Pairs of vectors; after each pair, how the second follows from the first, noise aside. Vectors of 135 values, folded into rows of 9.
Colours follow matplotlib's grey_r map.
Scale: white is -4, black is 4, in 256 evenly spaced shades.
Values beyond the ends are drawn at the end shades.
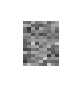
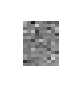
reversed, negated, partly zeroed.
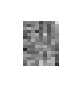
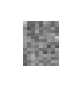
reversed, negated, shrunk.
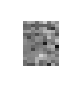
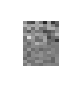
negated, partly zeroed.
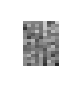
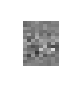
reversed, negated, partly zeroed.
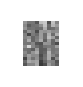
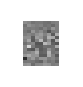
partly zeroed.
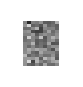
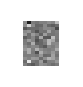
partly zeroed.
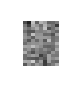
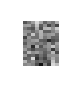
reversed, negated.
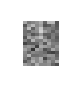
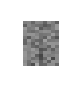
reversed, negated, shrunk.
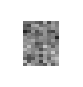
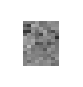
partly zeroed.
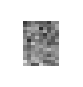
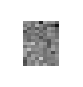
reversed, negated, partly zeroed.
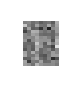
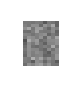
reversed, negated, shrunk.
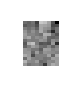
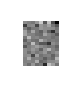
partly zeroed.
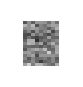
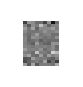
reversed, negated, partly zeroed.
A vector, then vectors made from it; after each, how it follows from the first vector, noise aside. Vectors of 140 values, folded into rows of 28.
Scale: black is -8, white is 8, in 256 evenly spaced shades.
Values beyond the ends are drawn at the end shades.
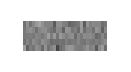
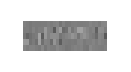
wrapped around, partly zeroed.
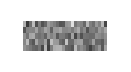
reversed, negated, scaled up.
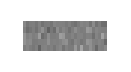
wrapped around, partly zeroed.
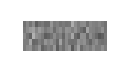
wrapped around, negated.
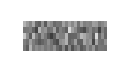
wrapped around, negated, scaled up.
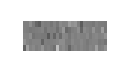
negated, partly zeroed.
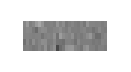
partly zeroed.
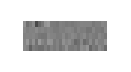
wrapped around, partly zeroed.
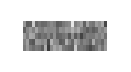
reversed, negated, scaled up.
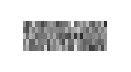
reversed, negated, scaled up.
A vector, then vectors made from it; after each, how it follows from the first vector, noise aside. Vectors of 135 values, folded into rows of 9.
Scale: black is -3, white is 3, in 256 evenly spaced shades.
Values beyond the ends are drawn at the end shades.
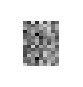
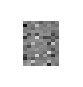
wrapped around, partly zeroed.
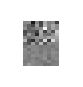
reversed, negated, partly zeroed.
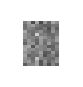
negated, shrunk.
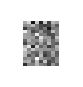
negated.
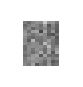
wrapped around, negated, shrunk.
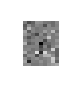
wrapped around, partly zeroed.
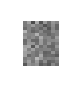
negated, shrunk.
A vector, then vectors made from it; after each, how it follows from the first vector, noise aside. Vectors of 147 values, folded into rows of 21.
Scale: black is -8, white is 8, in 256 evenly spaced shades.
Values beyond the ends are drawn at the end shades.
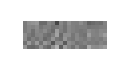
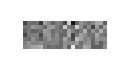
reversed, negated, scaled up.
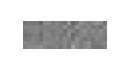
reversed, negated, shrunk.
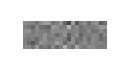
wrapped around, negated.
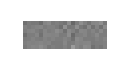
reversed, negated, shrunk.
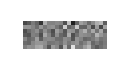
reversed, negated, scaled up.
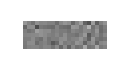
wrapped around, negated.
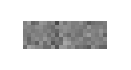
sign-scrambled.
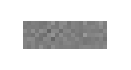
wrapped around, shrunk.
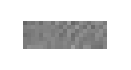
reversed, negated, shrunk.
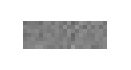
reversed, negated, shrunk.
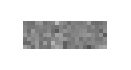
sign-scrambled.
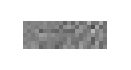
wrapped around, negated.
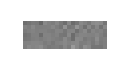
reversed, negated, shrunk.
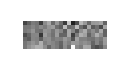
reversed, negated, scaled up.
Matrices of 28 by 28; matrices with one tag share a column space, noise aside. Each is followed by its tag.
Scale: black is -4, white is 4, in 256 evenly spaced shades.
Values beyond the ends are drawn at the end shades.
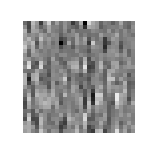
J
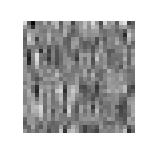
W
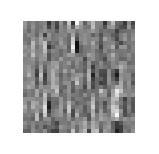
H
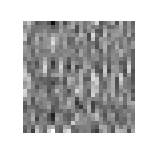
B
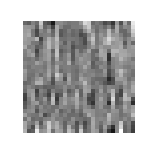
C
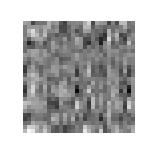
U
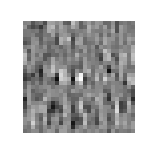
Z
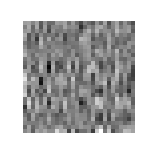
B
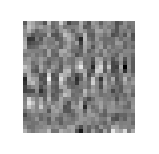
B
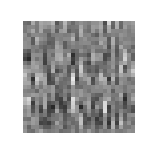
Z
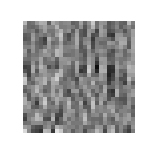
B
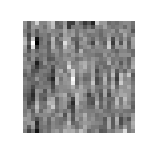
J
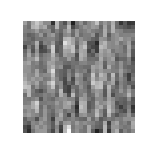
H
